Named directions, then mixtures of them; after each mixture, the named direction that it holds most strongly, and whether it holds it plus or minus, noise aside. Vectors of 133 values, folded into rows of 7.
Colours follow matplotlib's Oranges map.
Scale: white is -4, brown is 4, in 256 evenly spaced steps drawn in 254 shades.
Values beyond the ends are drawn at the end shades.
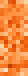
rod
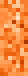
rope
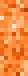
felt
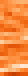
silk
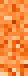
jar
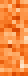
rope, minus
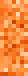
rope, plus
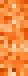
jar, minus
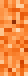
rope, plus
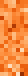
felt, minus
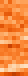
silk, plus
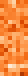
rod, minus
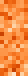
jar, minus
